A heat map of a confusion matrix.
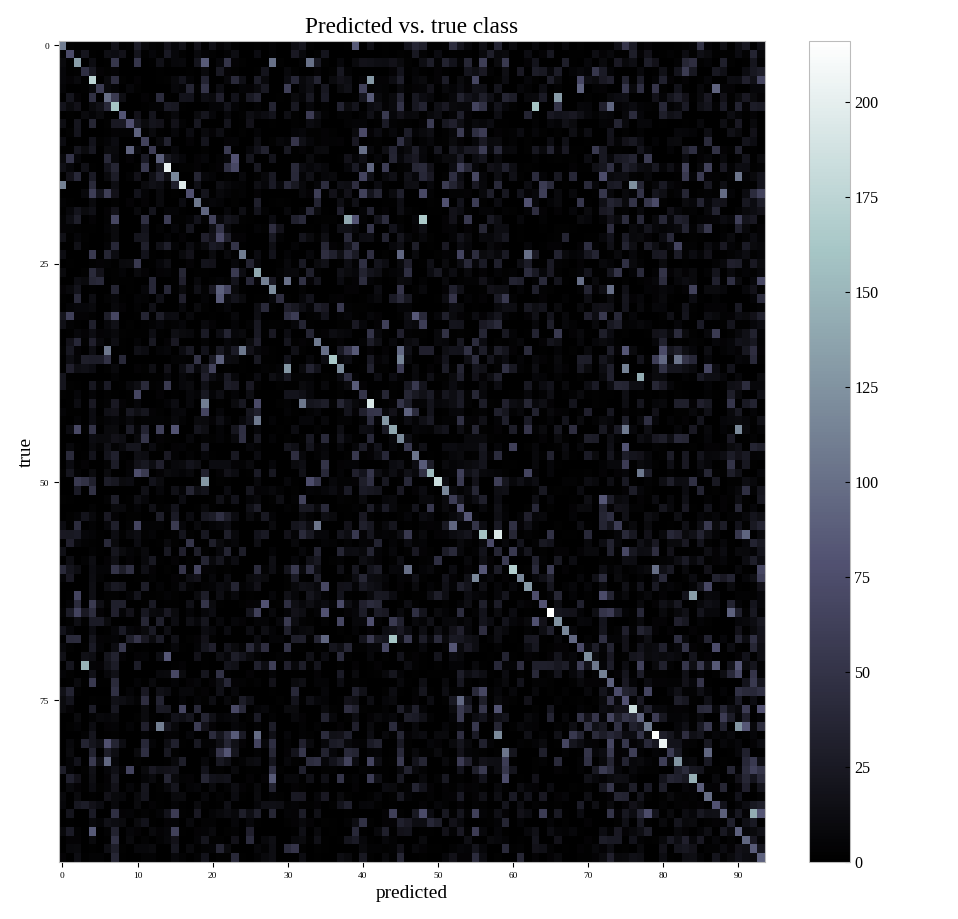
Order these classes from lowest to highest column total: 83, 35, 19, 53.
35, 83, 19, 53
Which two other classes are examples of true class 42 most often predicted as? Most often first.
46, 19
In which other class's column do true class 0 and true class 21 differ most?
39
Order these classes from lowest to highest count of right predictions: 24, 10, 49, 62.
10, 24, 62, 49
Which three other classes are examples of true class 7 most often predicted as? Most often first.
63, 73, 55
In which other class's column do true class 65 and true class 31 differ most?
89
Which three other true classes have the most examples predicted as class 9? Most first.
12, 83, 60
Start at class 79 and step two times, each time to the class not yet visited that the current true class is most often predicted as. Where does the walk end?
75
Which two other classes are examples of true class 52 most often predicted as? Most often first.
72, 32
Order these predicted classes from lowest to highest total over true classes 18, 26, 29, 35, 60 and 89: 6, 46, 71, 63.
71, 63, 6, 46
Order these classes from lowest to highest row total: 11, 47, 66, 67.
11, 67, 47, 66
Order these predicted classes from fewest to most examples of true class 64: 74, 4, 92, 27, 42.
74, 92, 42, 4, 27
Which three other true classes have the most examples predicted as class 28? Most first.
2, 84, 71
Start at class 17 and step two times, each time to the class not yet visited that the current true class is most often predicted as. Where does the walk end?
92
